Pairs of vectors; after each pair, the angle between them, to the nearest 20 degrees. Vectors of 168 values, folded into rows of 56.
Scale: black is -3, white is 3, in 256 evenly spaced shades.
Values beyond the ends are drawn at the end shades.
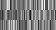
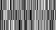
40 degrees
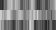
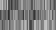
140 degrees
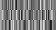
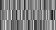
140 degrees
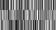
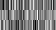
20 degrees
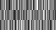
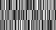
20 degrees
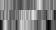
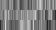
40 degrees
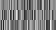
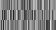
20 degrees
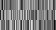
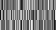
20 degrees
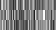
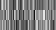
20 degrees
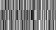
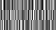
100 degrees
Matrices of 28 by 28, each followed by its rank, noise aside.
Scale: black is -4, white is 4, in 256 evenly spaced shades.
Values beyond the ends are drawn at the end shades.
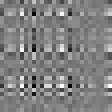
one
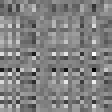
one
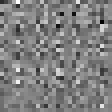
three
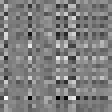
one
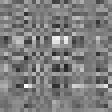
two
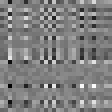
one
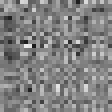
three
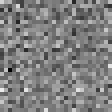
six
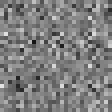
six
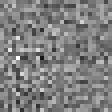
six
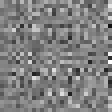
four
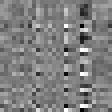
two
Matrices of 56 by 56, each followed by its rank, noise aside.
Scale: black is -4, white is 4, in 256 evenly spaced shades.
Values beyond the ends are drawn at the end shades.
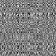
three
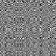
four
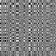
one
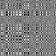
one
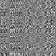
four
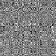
six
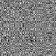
six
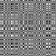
one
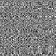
six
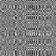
two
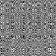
three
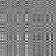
one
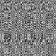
four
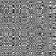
three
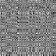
four
